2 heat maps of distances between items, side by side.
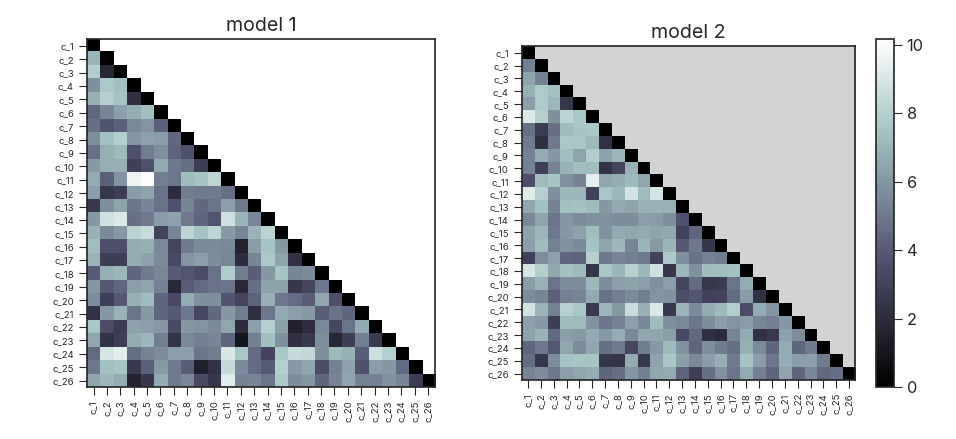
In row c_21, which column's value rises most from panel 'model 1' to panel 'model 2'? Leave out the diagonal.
c_1
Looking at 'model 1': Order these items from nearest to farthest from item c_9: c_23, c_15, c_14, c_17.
c_14, c_23, c_17, c_15
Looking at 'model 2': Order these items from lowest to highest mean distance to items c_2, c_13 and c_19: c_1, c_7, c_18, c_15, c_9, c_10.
c_15, c_7, c_10, c_1, c_9, c_18
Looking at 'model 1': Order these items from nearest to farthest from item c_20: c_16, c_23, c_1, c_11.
c_23, c_11, c_16, c_1
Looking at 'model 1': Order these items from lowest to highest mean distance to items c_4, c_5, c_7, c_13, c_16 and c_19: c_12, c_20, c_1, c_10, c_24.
c_12, c_10, c_20, c_1, c_24
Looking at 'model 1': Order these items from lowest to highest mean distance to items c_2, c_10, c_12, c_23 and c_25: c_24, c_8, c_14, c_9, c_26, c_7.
c_7, c_9, c_26, c_8, c_14, c_24
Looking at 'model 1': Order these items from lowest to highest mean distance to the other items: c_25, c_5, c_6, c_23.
c_23, c_25, c_6, c_5
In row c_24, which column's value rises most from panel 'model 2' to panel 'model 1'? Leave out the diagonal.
c_3
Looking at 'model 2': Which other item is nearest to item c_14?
c_26
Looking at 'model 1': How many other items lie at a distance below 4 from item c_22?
8
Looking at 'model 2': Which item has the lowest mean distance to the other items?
c_20
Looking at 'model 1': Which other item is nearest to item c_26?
c_4
